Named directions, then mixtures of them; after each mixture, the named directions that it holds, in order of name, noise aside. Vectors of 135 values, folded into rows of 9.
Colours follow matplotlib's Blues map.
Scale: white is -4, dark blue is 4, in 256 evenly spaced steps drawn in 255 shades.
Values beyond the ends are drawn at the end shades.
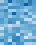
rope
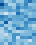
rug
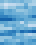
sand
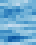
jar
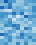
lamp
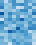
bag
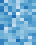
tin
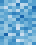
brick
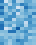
bag, tin.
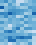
bag, jar, lamp.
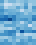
sand.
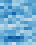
jar, lamp, rope.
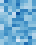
tin.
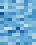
bag, lamp, sand.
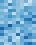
rope.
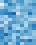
rug.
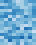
jar, lamp.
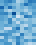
lamp, rope, tin.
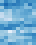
bag, jar, sand.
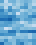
sand, tin.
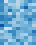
rug, sand, tin.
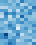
bag, brick, rug.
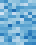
bag, rope.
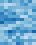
bag, rope, sand.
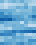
sand.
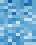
rope.
